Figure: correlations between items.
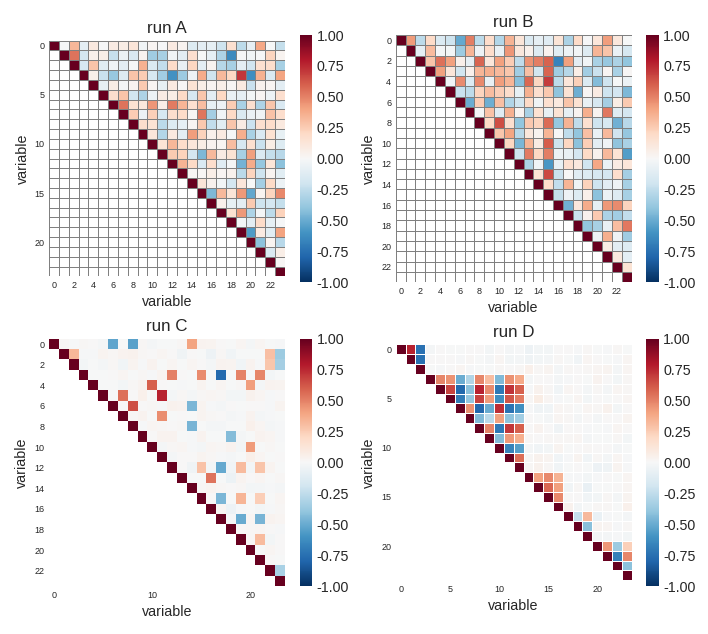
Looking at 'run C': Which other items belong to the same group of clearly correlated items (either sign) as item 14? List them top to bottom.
0, 6, 8
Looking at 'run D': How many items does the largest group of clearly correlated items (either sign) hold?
10
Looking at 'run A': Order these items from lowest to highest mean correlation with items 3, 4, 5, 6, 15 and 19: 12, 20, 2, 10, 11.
20, 11, 12, 2, 10
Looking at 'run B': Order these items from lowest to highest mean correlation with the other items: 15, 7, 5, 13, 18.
18, 5, 7, 13, 15
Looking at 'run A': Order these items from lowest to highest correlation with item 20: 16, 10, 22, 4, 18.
4, 18, 22, 10, 16
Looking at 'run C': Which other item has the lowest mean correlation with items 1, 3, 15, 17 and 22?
23
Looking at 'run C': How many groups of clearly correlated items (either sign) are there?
7
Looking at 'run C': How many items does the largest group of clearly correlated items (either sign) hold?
6
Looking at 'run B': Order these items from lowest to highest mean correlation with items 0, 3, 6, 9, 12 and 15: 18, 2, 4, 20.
20, 18, 2, 4
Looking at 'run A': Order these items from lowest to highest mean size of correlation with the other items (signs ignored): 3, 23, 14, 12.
14, 23, 12, 3
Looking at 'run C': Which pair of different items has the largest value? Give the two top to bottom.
5, 11
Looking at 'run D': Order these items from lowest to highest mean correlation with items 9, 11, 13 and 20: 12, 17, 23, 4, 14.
17, 23, 14, 12, 4
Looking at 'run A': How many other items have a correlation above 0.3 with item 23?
3
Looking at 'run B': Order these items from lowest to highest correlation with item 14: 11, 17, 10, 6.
6, 10, 11, 17
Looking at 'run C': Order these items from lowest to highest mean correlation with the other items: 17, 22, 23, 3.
17, 23, 22, 3
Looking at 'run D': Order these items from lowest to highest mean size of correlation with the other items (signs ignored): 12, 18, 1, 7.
18, 1, 7, 12
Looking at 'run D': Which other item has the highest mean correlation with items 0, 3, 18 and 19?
1
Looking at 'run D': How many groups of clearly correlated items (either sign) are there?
5
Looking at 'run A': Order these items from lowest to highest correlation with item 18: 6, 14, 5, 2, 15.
2, 14, 5, 15, 6
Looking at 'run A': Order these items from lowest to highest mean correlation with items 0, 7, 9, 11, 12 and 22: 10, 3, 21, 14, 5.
3, 21, 5, 14, 10
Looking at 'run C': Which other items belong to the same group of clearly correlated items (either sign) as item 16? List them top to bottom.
13
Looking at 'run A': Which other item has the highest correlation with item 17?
19
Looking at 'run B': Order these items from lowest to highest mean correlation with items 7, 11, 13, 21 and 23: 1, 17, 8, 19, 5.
17, 5, 8, 19, 1
